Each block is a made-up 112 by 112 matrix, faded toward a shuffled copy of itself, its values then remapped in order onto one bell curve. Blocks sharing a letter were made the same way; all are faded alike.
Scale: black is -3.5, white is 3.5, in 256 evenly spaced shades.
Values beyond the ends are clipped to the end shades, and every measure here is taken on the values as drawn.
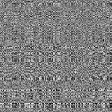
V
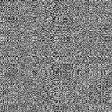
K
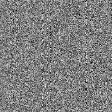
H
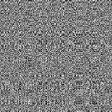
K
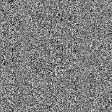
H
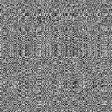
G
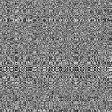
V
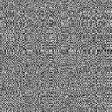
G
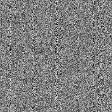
H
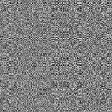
G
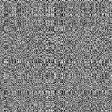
G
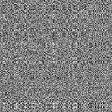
K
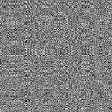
K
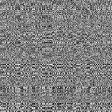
V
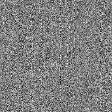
H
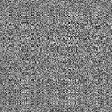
K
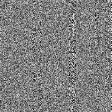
H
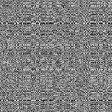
V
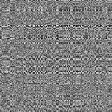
V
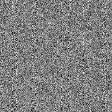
H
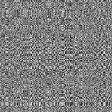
G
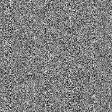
H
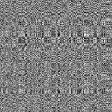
G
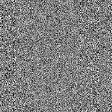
H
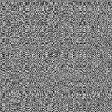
G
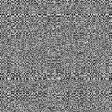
V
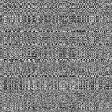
V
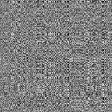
K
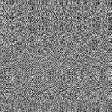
K
